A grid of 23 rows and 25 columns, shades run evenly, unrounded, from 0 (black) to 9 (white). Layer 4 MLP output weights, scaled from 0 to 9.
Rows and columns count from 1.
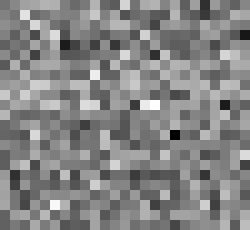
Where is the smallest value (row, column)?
14, 18
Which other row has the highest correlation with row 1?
11
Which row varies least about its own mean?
15
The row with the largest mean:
9
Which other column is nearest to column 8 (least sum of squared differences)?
2
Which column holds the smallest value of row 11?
23
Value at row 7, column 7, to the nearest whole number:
5
